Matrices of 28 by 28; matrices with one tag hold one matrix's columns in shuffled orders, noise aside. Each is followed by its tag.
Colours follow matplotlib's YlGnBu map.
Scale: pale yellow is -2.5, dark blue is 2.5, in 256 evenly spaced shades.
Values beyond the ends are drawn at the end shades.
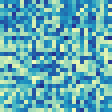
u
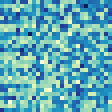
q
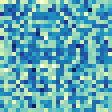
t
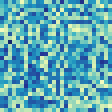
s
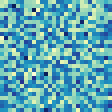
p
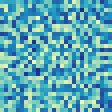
q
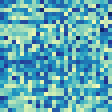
s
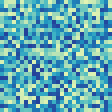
p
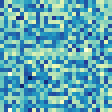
p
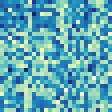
u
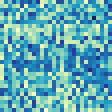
s
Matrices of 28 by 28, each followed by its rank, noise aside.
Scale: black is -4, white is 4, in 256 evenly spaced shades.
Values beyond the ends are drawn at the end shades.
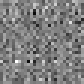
five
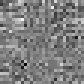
six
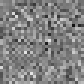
seven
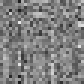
six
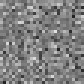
eight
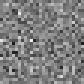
six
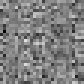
five
